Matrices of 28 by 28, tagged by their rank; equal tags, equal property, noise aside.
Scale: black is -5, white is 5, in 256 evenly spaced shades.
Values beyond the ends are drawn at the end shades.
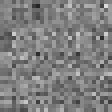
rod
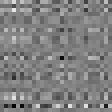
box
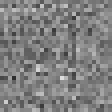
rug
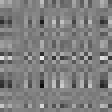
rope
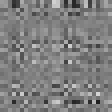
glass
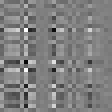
rope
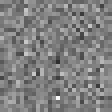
rug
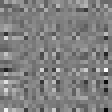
box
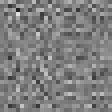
rod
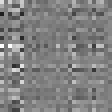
box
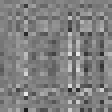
box
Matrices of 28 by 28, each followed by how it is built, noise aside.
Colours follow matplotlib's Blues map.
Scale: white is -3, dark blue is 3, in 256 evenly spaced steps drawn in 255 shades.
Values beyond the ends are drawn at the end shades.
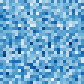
repeating columns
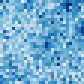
smooth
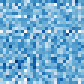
low rank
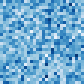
noise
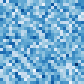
Toeplitz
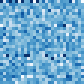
uneven rows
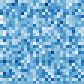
repeating columns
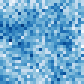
smooth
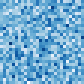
noise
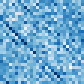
Toeplitz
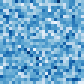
noise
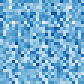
repeating columns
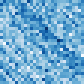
Toeplitz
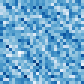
Toeplitz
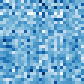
low rank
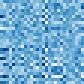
low rank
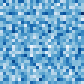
repeating columns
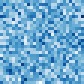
noise
